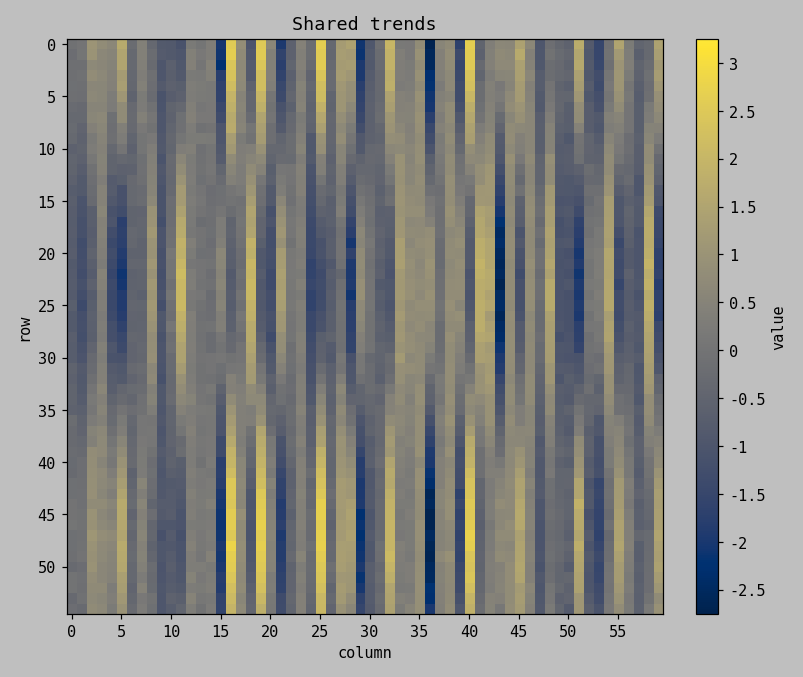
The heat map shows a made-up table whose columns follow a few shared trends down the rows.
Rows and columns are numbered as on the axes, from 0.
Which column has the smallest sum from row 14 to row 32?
43
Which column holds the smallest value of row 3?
36
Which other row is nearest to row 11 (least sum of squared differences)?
34
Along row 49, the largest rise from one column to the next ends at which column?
16
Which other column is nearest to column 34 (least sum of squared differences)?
46
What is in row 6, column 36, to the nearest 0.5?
-2
